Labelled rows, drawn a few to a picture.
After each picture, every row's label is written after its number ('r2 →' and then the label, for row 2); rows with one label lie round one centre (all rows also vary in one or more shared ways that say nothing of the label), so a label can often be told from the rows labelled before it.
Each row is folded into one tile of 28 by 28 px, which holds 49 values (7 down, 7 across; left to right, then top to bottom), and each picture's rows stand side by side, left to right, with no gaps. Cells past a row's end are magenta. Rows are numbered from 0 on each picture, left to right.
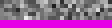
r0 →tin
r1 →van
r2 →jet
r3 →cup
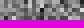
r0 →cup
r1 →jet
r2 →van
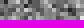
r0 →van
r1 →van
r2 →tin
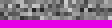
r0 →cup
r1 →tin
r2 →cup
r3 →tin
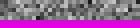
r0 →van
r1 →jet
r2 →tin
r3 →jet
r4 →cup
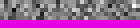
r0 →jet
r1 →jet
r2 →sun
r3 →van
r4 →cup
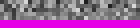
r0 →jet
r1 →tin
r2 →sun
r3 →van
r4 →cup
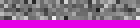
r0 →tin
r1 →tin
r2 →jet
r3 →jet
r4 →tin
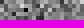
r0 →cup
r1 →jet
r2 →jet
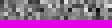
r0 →sun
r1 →van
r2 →jet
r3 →jet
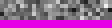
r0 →cup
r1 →sun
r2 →tin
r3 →cup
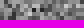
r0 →jet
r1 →tin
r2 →cup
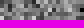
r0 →van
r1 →jet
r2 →cup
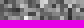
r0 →tin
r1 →van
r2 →jet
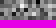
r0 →cup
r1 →sun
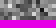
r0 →cup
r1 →sun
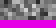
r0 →van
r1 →sun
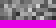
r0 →sun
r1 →cup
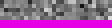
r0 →tin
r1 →sun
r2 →van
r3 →tin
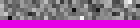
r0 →jet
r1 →van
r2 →tin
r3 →jet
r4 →van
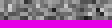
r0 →cup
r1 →cup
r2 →cup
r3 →sun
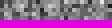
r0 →sun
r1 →sun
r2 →jet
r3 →van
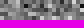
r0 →van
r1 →tin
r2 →van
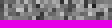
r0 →sun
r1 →jet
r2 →jet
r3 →sun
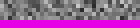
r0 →jet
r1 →van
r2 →cup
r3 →van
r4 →jet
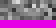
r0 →van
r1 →sun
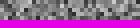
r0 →jet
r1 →jet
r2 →sun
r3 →sun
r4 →cup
